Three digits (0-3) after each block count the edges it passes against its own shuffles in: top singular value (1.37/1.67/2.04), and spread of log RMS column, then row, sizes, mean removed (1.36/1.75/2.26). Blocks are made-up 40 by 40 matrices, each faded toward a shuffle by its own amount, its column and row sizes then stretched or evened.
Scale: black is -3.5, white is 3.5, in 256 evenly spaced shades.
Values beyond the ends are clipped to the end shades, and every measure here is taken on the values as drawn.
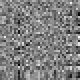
3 3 0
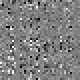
0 3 2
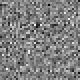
2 0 2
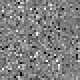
0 2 0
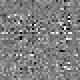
1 2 2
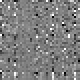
2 3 1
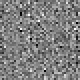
1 1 0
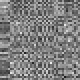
3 0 2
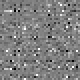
1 1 3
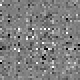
0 2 2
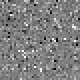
0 1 1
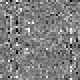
2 2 1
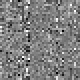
1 3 0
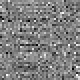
2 0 1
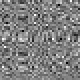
3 0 2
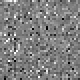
1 2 2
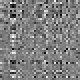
3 3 3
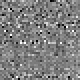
0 0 3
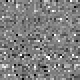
0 0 3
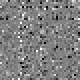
0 3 2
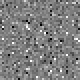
0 2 0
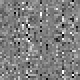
2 3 0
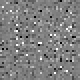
0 2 1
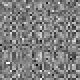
3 2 1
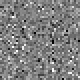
0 1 0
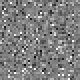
1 1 0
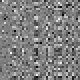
3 3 0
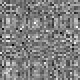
3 1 1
